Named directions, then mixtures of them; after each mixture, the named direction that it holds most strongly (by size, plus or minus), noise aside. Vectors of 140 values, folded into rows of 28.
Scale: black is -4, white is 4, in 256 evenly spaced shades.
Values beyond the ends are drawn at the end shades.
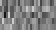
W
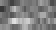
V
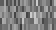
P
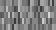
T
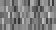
T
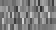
T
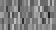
T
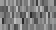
P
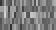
P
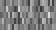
T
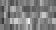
V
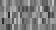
T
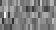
W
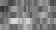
V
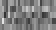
W
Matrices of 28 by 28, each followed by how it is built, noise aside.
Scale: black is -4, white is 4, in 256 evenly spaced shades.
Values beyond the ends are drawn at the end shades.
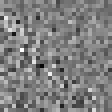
lower triangular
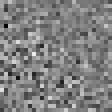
lower triangular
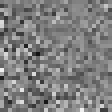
lower triangular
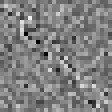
banded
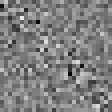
banded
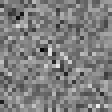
banded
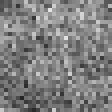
smooth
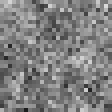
smooth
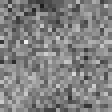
smooth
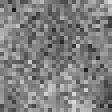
smooth
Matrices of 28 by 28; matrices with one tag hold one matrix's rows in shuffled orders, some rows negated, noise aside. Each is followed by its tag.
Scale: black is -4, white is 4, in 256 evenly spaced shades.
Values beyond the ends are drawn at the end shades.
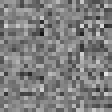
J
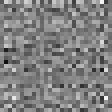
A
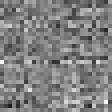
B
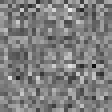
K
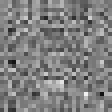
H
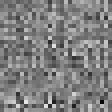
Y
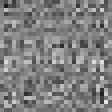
A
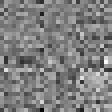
J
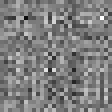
Y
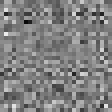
A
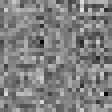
J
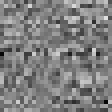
B
